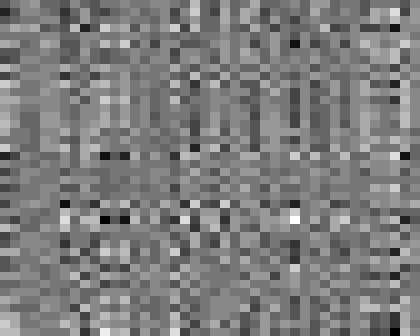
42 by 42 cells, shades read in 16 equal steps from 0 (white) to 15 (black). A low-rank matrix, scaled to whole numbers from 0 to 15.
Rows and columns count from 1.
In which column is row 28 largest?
11
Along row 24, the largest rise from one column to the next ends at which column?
41
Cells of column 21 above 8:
12
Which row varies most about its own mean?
28
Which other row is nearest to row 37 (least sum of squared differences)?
1
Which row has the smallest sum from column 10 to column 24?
42
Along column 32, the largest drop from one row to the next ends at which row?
20
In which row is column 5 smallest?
6
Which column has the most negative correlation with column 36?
32
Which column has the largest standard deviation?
40
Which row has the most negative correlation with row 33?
27
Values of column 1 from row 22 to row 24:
11 7 11
